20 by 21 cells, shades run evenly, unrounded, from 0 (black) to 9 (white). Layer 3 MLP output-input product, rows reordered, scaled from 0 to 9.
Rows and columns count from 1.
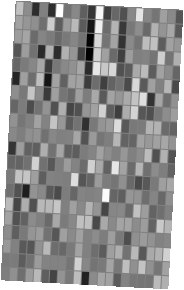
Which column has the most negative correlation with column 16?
5
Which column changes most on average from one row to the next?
13
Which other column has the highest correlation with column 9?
3
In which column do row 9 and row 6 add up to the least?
10
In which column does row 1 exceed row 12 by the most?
6
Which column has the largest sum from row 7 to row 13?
14
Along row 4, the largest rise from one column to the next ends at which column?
11
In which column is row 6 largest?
16
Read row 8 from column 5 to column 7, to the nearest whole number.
5 3 6
